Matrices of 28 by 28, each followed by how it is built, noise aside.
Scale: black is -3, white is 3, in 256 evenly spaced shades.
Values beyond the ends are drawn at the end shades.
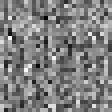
blocks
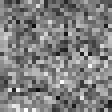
smooth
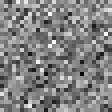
Hankel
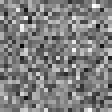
blocks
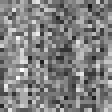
blocks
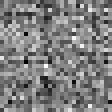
blocks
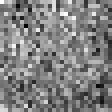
smooth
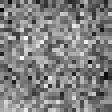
smooth
